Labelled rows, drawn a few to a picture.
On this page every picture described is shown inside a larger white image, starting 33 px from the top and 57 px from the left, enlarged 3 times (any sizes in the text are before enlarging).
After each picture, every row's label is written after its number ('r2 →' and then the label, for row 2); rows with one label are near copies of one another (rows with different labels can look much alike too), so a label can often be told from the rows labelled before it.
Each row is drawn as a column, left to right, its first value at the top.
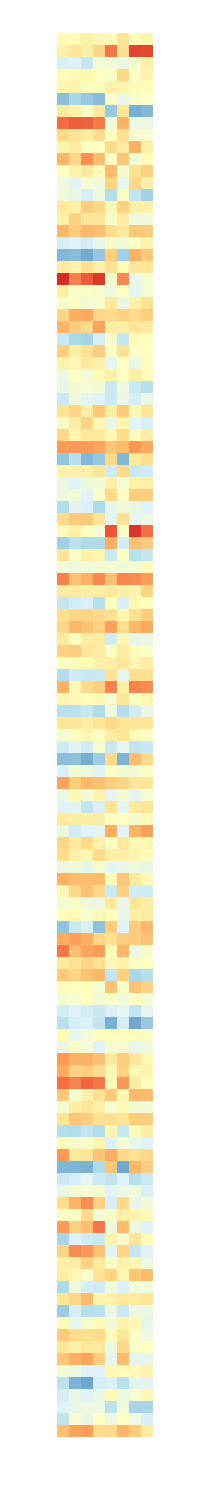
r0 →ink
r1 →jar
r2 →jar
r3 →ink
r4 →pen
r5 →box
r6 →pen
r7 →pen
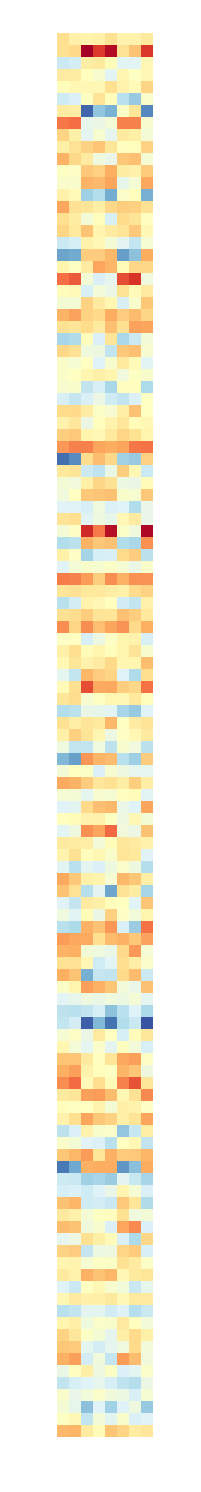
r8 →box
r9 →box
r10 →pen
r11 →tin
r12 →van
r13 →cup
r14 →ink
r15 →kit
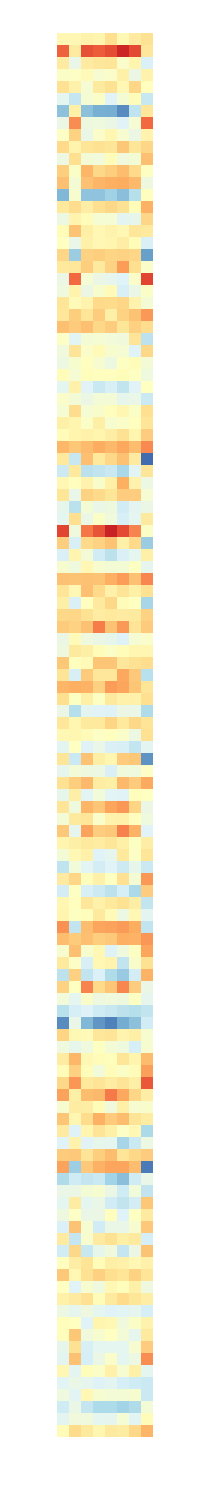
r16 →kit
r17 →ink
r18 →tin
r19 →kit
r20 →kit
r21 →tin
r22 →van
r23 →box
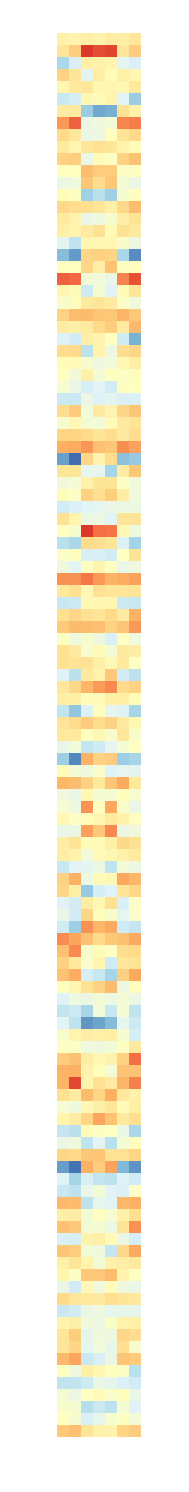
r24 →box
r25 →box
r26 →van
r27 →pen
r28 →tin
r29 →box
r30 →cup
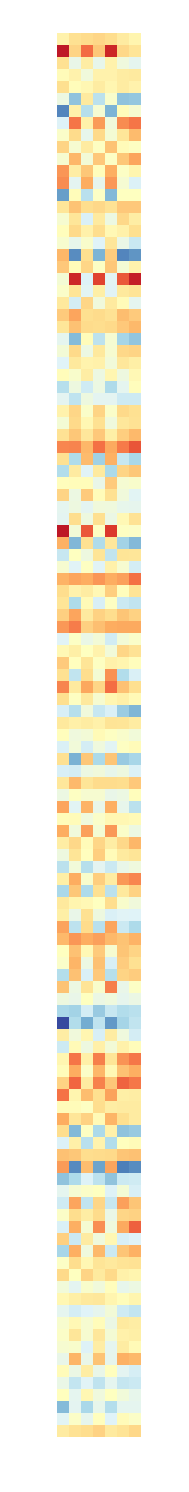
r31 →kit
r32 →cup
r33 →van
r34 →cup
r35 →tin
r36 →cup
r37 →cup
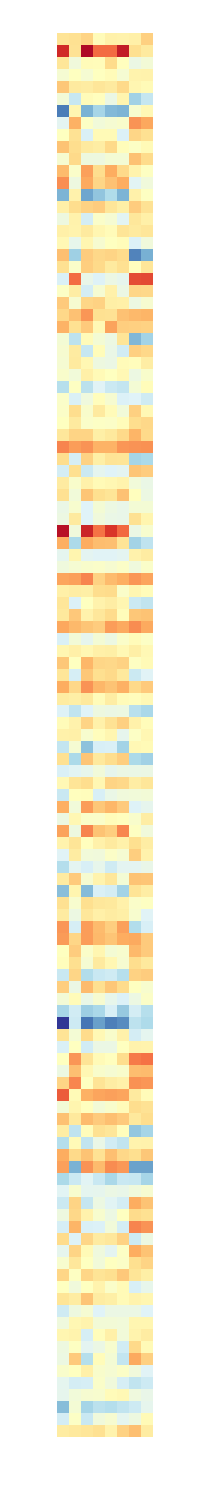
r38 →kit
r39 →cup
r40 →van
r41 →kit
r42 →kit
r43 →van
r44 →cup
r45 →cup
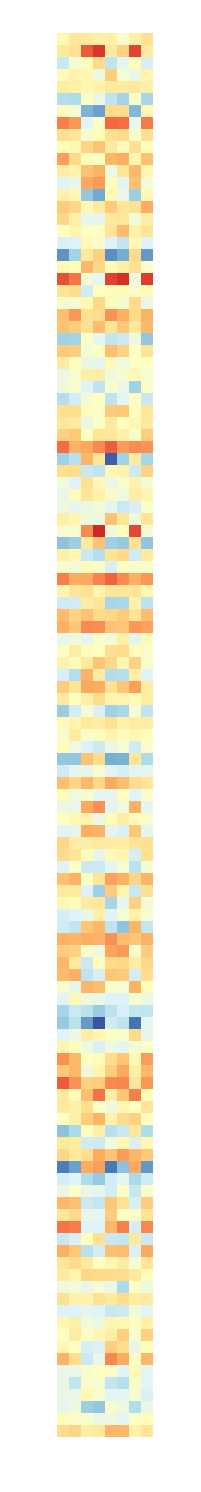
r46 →cup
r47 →cup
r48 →tin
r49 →kit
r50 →box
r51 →ink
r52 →kit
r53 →cup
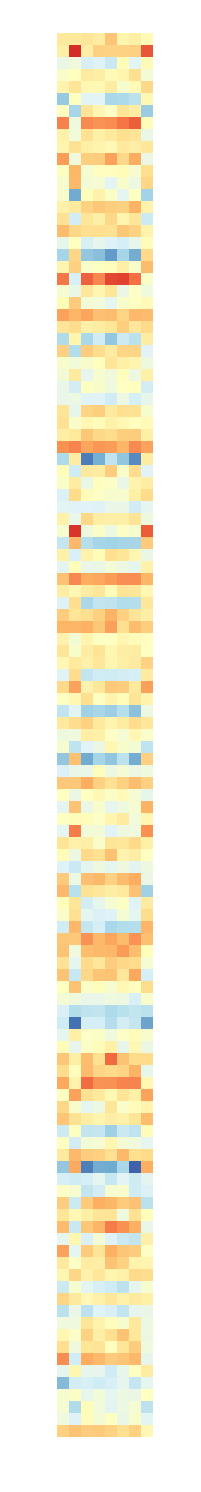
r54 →jar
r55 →van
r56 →box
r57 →box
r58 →cup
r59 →ink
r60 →box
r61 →van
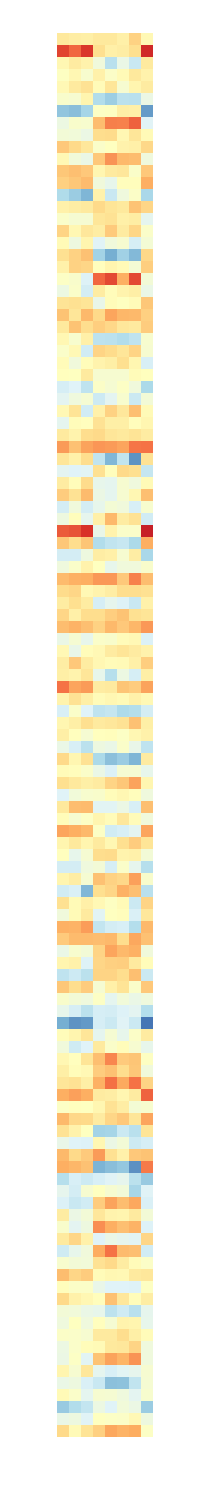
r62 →pen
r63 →kit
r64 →van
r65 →cup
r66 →jar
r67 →jar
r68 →box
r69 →kit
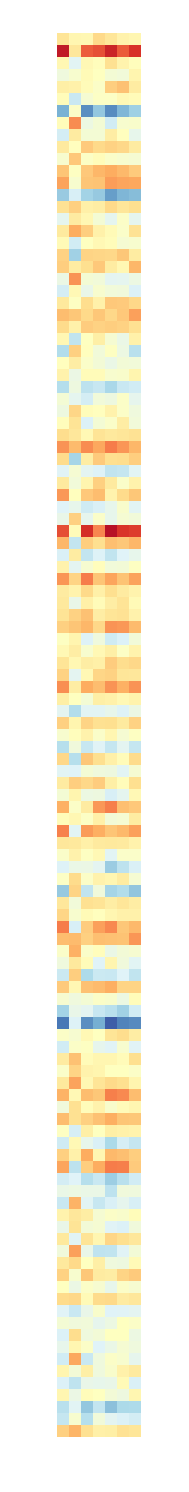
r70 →van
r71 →jar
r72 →pen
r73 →tin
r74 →kit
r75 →kit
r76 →van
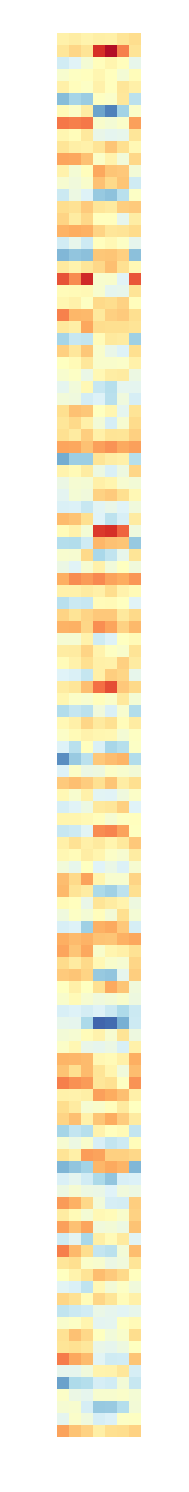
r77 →jar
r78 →jar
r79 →ink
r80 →pen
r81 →pen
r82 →van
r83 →cup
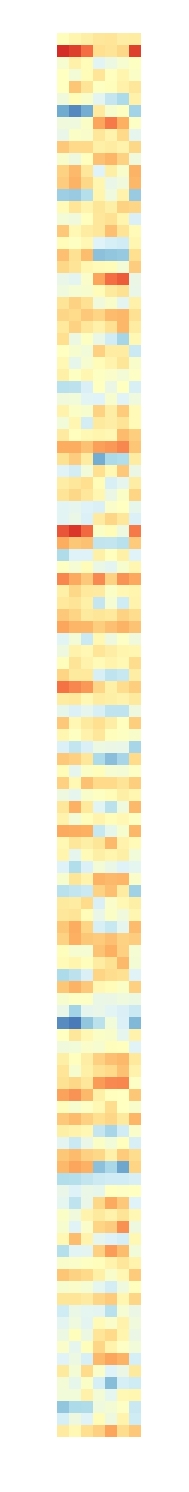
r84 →pen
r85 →kit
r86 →pen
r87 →box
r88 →jar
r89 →cup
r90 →van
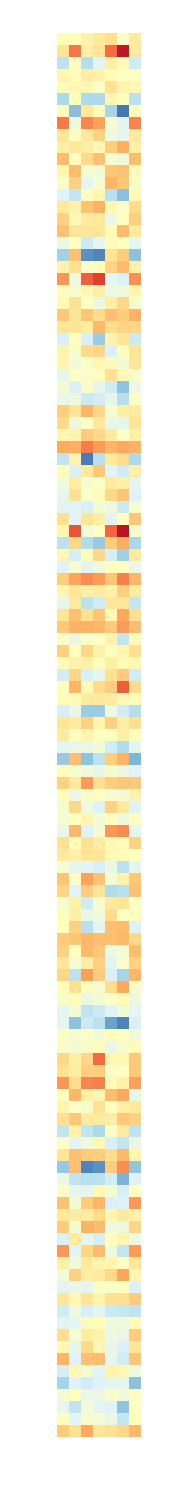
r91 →jar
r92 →pen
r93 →box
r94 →cup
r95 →van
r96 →pen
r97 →jar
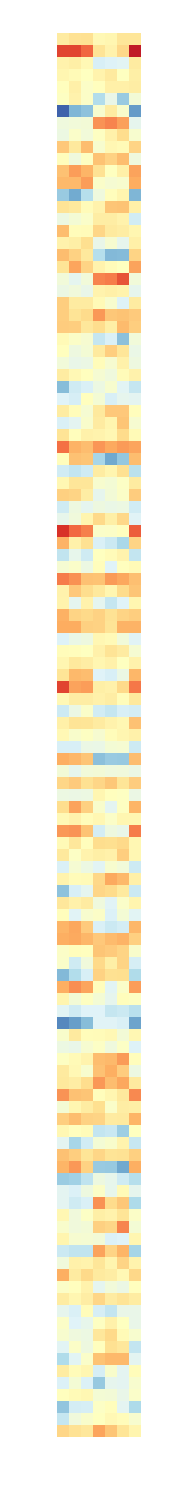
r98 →pen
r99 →tin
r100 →tin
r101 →jar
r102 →box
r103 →cup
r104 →tin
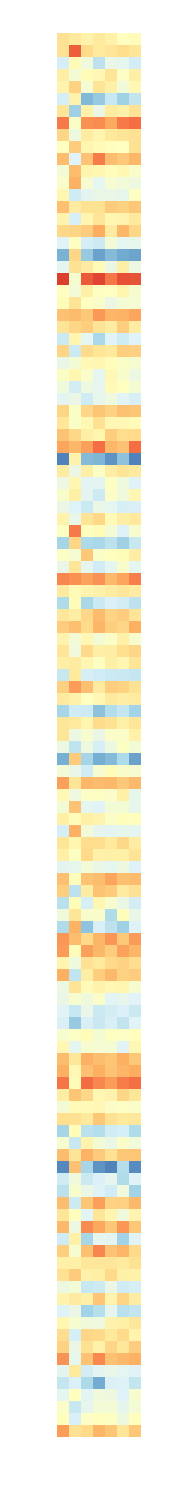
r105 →box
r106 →van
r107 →ink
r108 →jar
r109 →box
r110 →ink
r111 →box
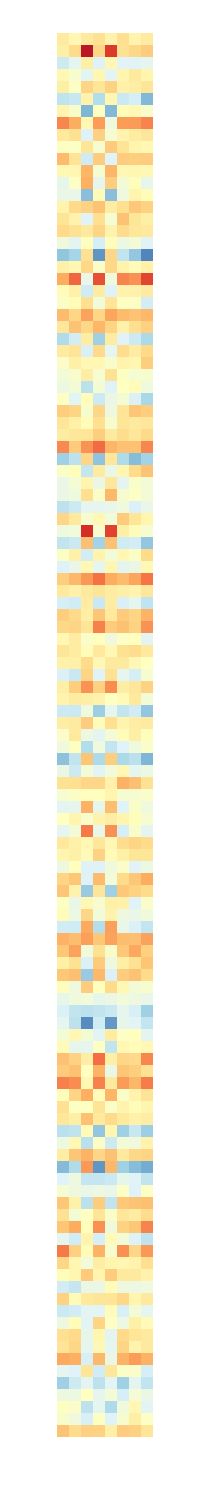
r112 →jar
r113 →ink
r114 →van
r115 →cup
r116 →van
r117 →jar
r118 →box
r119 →cup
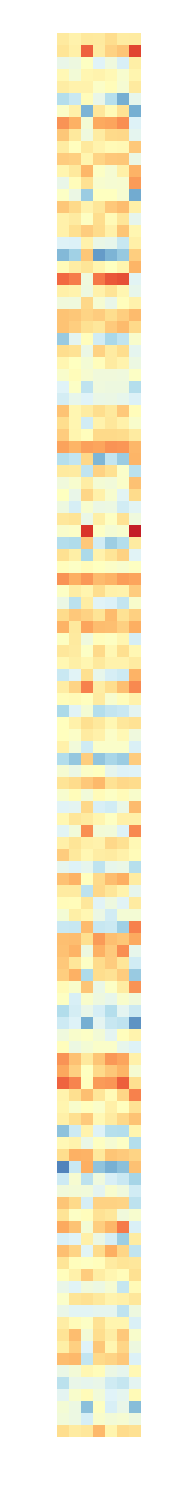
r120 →cup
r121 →ink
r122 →pen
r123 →box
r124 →cup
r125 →ink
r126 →tin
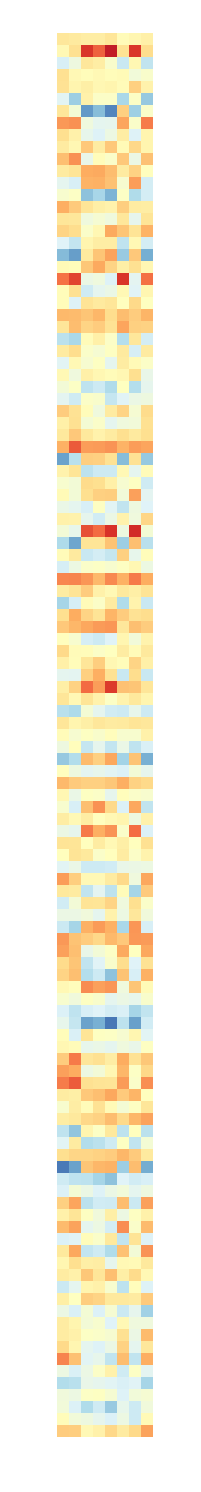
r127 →box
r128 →cup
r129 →tin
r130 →tin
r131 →pen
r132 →ink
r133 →van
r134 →jar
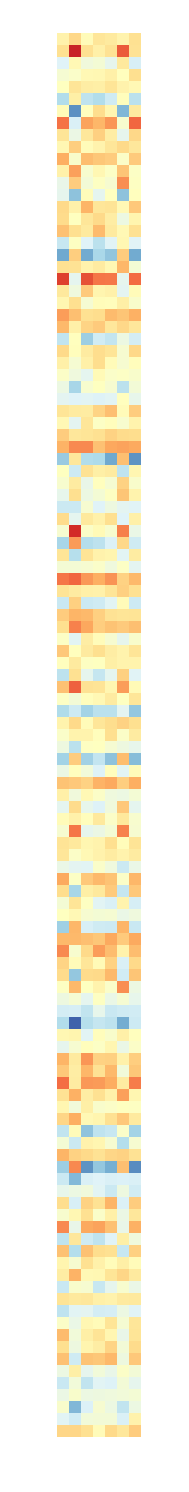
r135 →ink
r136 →pen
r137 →cup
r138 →ink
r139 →box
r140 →tin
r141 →box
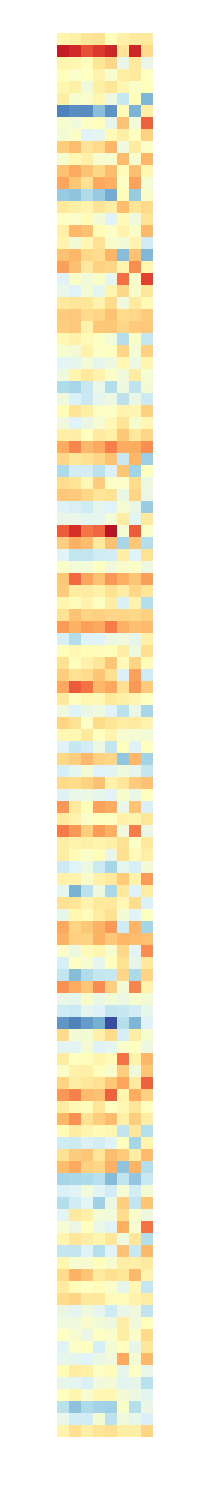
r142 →tin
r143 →pen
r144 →pen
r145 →tin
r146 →kit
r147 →cup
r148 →tin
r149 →ink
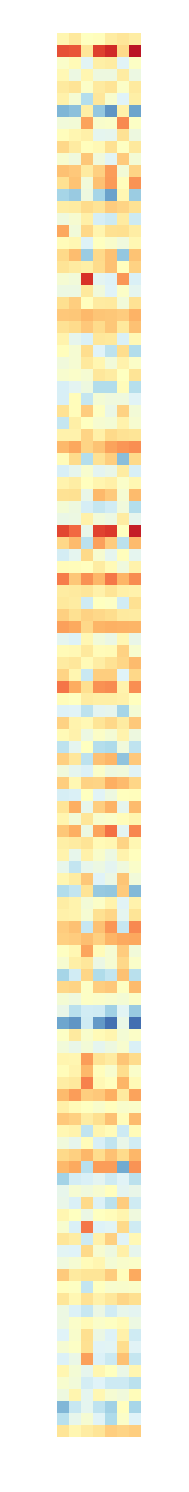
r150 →pen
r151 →kit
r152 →ink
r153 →van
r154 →van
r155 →box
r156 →van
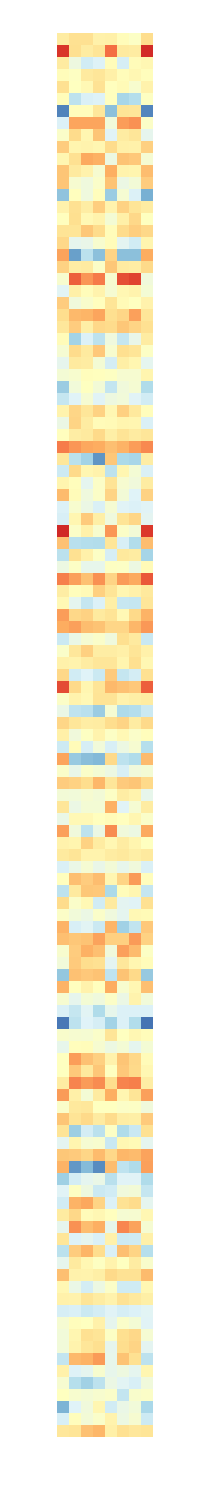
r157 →pen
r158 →cup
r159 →jar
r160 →box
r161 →tin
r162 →ink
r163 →ink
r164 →pen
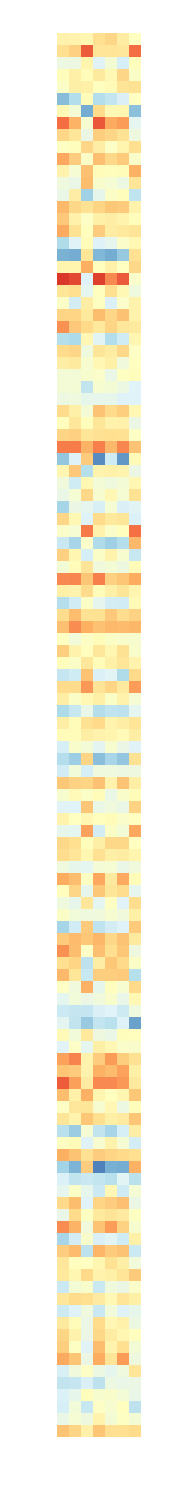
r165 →ink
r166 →cup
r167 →tin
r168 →box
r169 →cup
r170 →box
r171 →pen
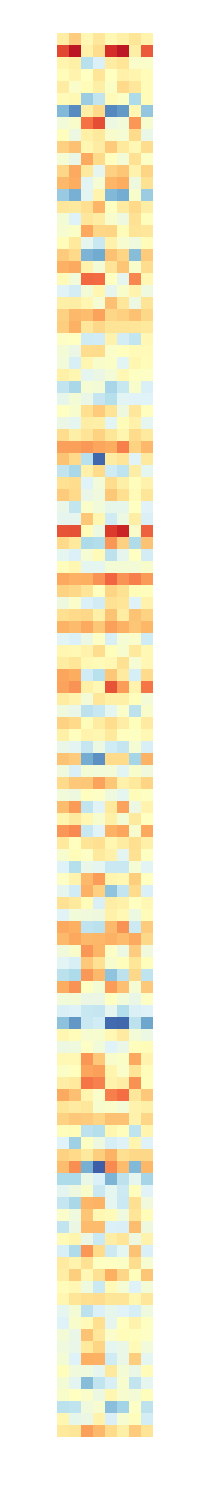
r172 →tin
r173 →tin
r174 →jar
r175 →box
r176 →pen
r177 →kit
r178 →cup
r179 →pen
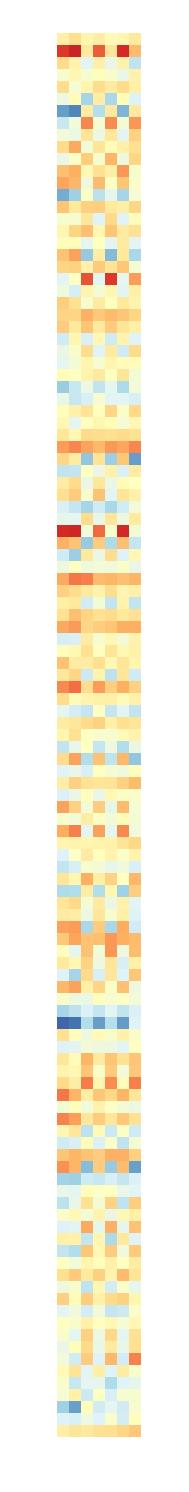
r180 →kit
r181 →pen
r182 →ink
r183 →van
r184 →ink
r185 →van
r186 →box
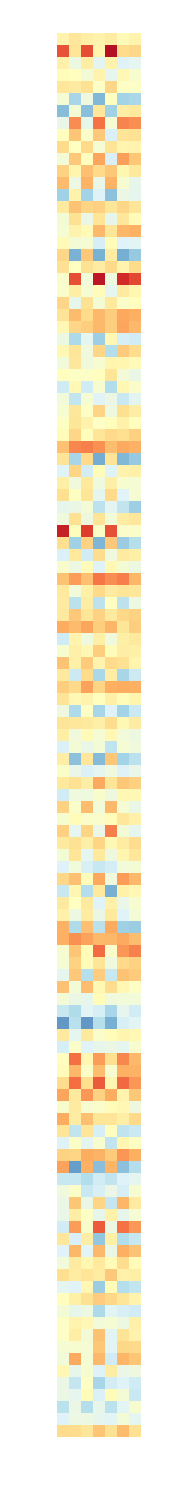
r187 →kit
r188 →cup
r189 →kit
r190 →ink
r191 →van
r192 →ink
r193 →ink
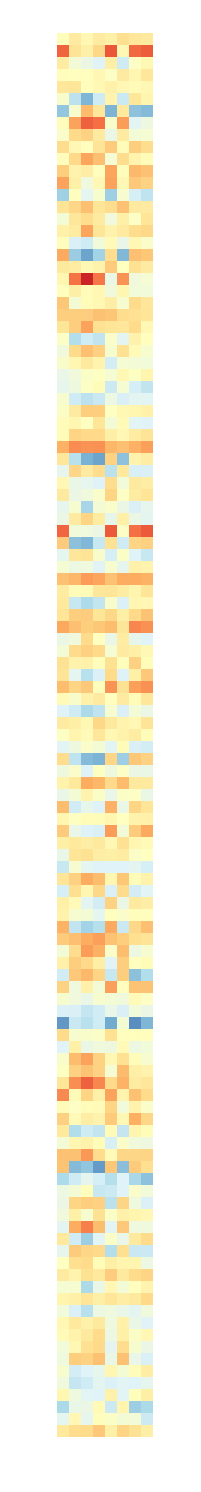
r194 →kit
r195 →cup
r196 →ink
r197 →box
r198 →tin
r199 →box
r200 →pen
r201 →pen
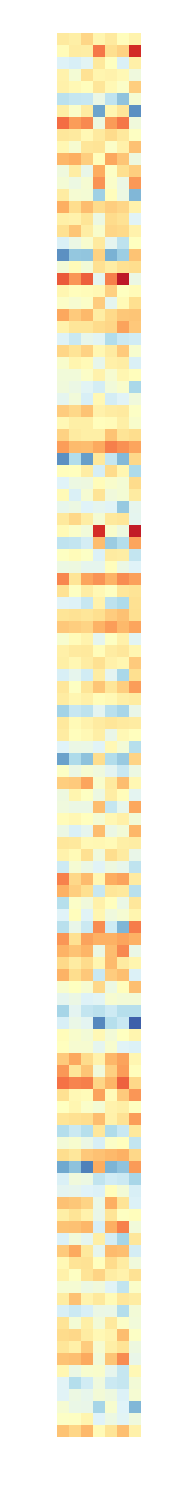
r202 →box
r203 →jar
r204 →box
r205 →kit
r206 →cup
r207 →ink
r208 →kit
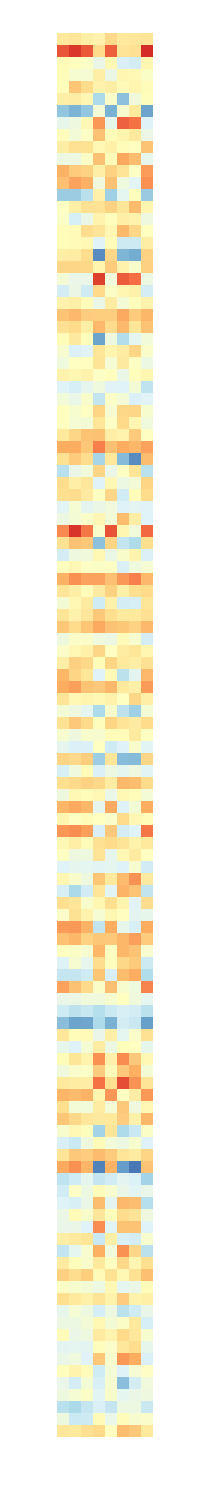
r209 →tin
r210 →van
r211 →van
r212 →cup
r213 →kit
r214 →jar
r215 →box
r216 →tin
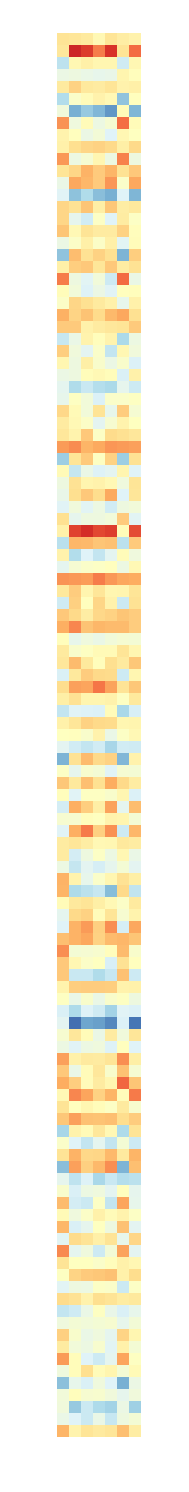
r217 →jar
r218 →kit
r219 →van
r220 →pen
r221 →van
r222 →jar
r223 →kit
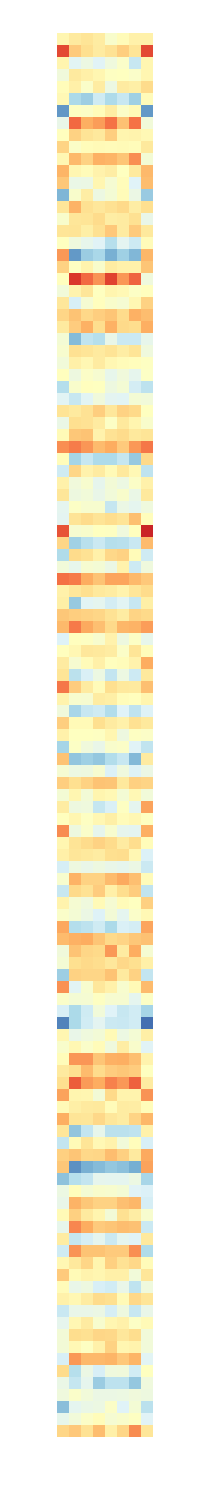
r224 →pen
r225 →cup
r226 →cup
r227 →jar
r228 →ink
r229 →cup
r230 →jar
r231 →kit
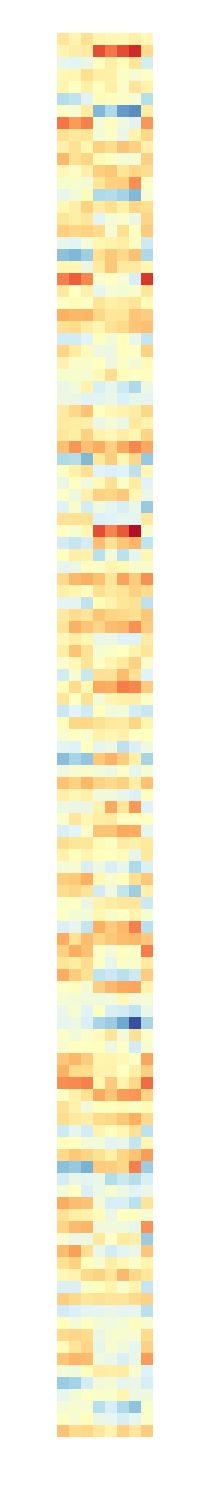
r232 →jar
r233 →jar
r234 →box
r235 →pen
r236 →tin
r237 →pen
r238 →kit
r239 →ink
